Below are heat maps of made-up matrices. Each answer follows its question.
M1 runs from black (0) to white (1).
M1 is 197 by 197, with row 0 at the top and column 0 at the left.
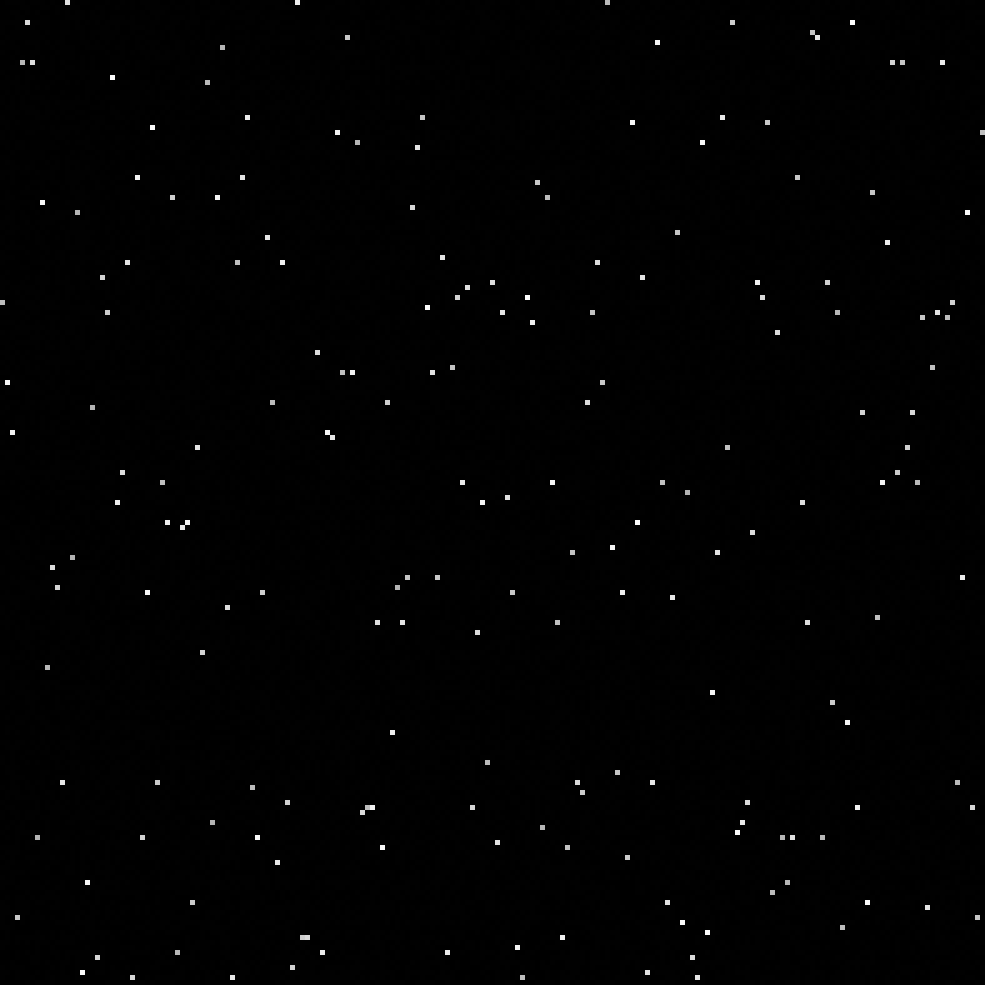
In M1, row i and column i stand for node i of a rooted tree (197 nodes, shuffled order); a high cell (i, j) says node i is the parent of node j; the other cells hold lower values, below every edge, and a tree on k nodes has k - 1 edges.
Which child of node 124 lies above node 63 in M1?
161
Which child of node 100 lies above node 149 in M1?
160
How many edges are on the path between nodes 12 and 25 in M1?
6
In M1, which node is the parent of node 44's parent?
133
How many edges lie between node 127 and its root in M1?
6
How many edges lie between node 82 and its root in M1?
7
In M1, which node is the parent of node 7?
167
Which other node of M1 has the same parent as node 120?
1
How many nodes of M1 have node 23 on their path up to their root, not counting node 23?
9
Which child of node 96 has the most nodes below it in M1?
183
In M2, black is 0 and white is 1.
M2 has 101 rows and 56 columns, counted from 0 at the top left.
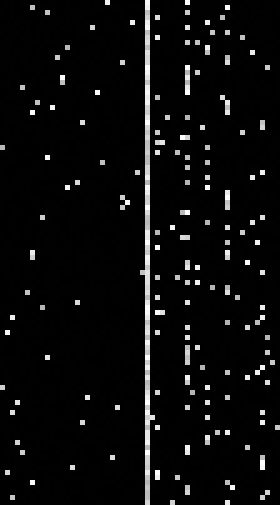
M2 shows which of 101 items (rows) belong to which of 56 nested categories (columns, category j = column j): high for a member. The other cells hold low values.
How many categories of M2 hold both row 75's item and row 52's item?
3
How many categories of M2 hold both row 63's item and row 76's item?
1
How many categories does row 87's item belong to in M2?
2
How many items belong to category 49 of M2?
4
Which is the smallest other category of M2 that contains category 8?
52
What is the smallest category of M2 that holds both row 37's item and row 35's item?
41
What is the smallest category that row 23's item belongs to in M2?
33
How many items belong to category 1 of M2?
2
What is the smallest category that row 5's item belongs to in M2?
18
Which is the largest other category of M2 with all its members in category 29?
37
